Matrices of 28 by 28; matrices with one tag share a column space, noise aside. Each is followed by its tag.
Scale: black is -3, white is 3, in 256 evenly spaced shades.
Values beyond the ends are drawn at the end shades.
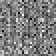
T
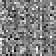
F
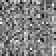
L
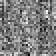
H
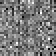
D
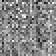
L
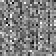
L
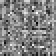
D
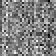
T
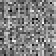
L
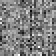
H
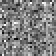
L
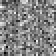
D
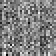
H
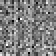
D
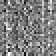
D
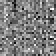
F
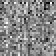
L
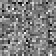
L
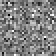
F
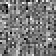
L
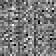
F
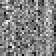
D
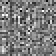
F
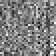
H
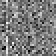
T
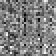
T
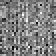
T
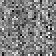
H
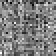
L
